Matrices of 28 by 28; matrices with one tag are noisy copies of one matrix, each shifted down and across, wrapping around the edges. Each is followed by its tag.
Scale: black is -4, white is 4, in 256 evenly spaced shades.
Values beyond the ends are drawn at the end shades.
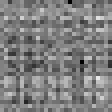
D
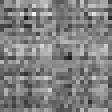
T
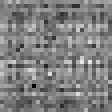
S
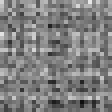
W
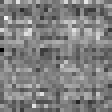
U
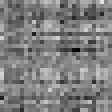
T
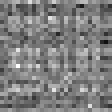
W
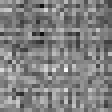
S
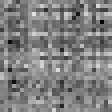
U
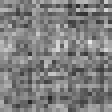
T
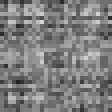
T
